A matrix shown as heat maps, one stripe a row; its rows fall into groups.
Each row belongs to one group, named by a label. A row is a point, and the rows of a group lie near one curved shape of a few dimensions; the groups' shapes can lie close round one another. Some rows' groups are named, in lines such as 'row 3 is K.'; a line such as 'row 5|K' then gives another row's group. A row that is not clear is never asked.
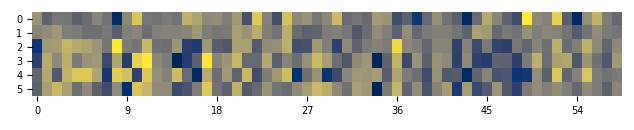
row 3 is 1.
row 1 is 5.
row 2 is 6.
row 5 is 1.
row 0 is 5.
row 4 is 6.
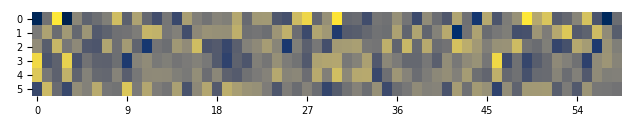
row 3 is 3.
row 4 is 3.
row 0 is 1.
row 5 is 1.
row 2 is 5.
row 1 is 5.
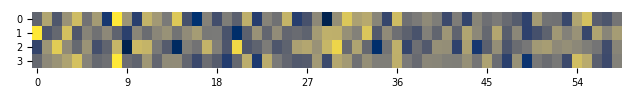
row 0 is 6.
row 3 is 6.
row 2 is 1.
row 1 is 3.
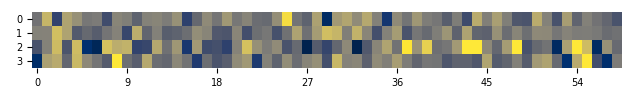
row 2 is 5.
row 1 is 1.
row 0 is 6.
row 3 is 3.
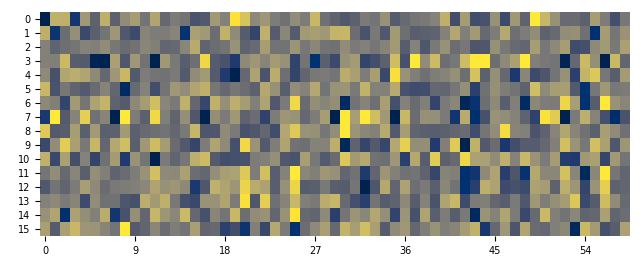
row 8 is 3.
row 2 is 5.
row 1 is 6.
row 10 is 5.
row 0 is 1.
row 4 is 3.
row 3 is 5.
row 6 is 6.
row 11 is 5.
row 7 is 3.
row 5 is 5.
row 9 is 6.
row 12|5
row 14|6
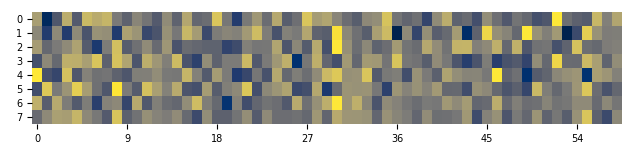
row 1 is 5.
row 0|6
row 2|6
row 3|6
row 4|3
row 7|3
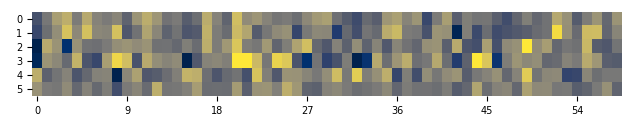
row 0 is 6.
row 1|6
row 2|1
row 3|5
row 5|5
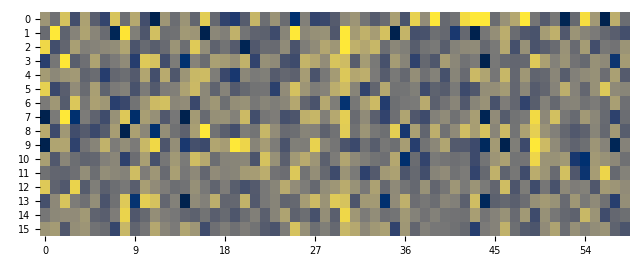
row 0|5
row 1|3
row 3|1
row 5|3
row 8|5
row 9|1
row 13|1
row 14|6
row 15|3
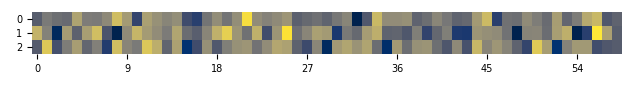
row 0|5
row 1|6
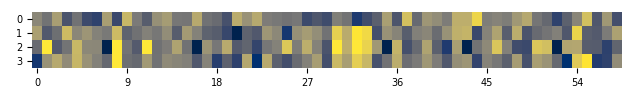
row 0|5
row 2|3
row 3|3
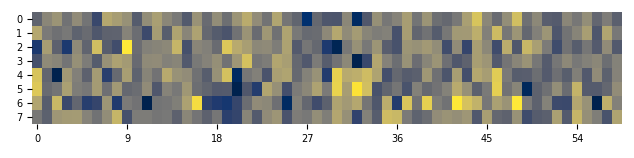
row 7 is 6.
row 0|5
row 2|1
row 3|5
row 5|3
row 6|5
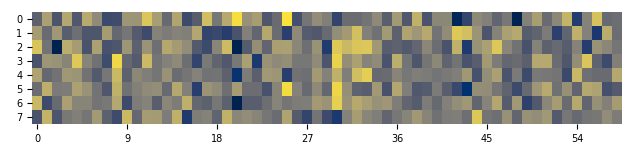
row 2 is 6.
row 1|5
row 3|3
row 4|3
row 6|3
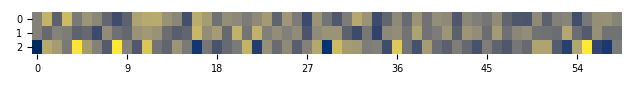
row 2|3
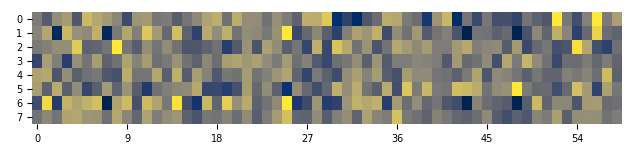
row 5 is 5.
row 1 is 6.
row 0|6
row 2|6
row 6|6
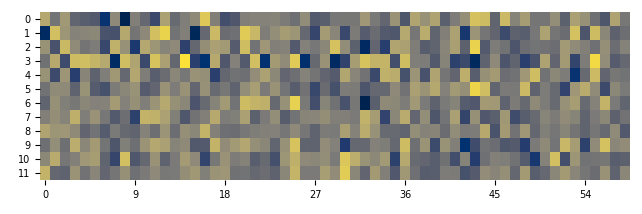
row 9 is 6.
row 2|6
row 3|6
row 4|5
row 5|5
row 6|5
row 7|1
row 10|3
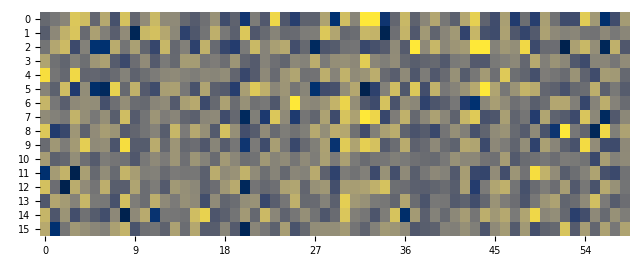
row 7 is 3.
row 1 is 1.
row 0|3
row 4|3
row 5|5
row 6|3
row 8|6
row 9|3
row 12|6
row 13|3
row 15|6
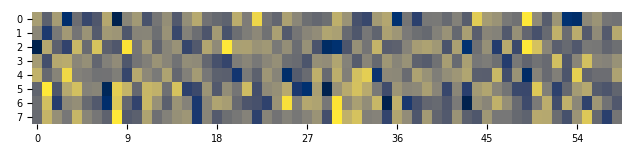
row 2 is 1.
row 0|5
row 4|3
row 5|6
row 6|3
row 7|3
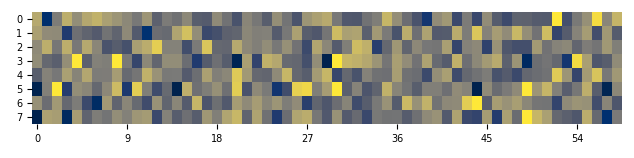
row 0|6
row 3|6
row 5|1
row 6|5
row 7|1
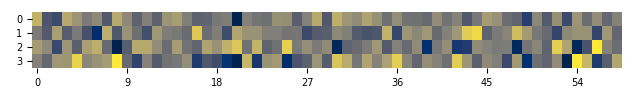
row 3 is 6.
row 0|6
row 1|5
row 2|6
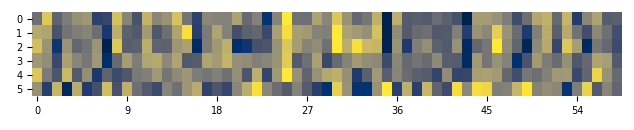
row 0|3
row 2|3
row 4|3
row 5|5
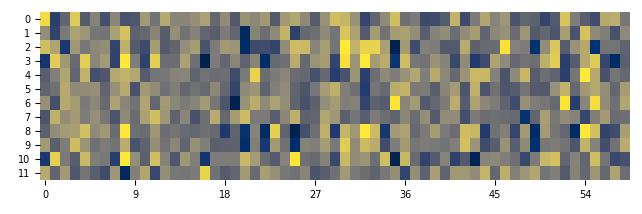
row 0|3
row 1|6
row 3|3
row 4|5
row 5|6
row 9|3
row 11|5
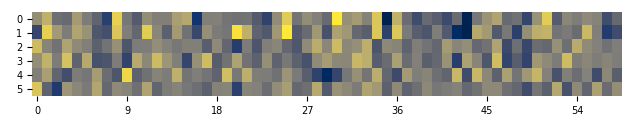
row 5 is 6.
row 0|3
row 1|3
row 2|3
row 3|1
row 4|1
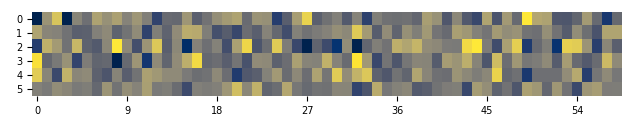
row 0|1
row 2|5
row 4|3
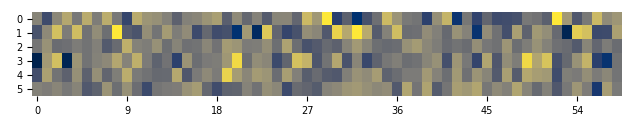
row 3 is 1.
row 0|6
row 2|1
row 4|1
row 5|5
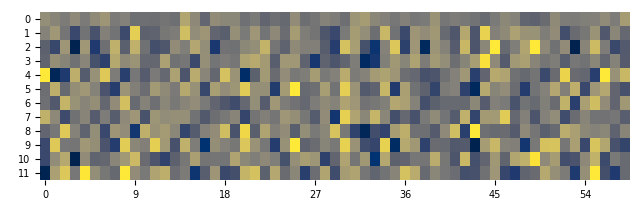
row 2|5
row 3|5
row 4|6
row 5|3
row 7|6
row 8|6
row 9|3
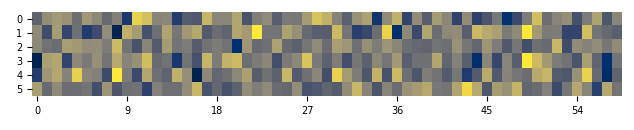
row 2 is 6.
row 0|1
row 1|5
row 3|1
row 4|3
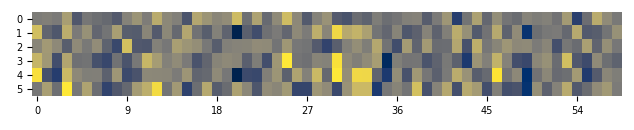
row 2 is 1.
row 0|5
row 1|3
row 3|3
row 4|3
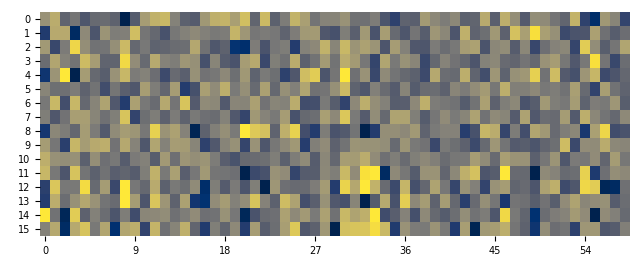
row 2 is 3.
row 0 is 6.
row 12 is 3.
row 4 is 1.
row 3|3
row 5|6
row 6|1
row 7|6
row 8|5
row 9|6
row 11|3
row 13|5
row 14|3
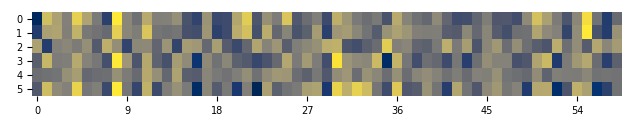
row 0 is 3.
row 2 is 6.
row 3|3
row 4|6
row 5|3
